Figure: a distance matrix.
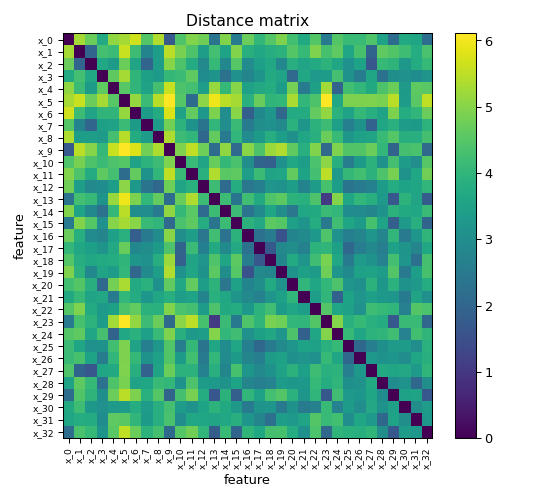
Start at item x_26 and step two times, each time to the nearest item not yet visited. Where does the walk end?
x_17
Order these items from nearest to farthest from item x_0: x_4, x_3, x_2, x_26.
x_3, x_26, x_2, x_4
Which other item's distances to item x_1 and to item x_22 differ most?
x_27
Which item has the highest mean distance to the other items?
x_5
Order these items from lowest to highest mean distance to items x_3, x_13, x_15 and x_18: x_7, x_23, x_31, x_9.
x_23, x_31, x_9, x_7
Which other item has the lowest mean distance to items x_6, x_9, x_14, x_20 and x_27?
x_16
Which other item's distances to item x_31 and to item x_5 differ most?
x_28
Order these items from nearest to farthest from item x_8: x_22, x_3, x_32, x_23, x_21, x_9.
x_3, x_21, x_22, x_32, x_23, x_9
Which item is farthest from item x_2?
x_9
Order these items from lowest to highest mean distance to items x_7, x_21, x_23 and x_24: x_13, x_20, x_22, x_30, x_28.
x_30, x_13, x_28, x_22, x_20
